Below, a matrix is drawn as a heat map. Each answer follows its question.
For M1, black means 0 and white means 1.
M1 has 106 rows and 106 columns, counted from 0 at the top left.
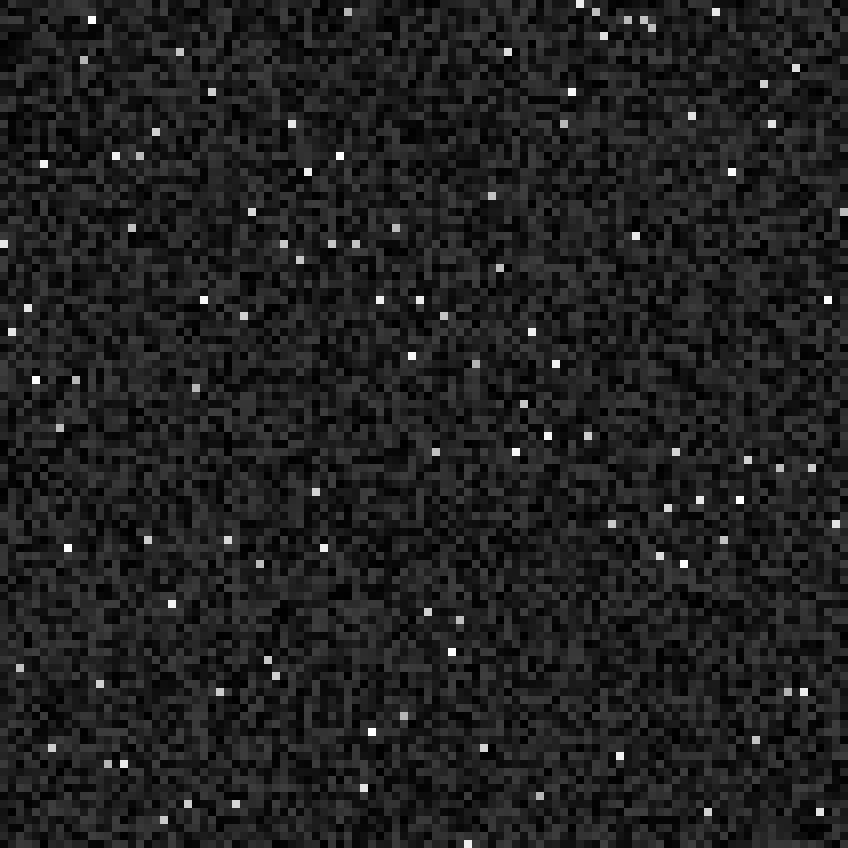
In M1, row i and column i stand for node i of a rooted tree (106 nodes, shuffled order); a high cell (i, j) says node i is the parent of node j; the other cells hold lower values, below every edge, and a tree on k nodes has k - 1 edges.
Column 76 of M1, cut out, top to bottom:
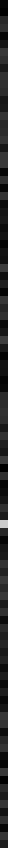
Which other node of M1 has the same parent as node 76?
104
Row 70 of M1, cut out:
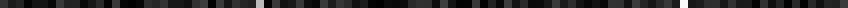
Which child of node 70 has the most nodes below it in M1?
32
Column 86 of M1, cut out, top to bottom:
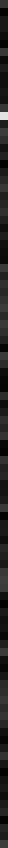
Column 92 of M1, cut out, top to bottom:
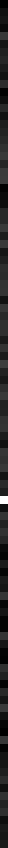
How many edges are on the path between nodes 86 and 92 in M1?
7
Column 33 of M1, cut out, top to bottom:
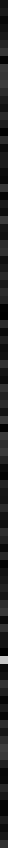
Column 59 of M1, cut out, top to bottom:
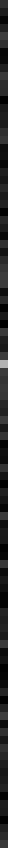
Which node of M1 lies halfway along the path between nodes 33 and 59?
69
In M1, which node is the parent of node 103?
37
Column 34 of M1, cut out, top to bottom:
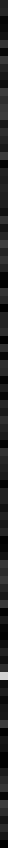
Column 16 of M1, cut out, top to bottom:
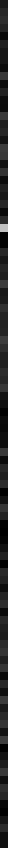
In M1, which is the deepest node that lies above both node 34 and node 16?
56
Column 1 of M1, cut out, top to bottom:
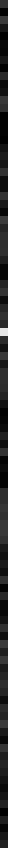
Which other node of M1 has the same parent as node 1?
66
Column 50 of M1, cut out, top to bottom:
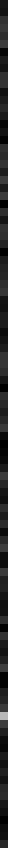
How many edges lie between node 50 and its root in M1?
8
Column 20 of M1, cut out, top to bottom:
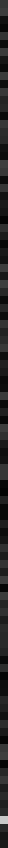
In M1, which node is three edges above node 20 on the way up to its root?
58
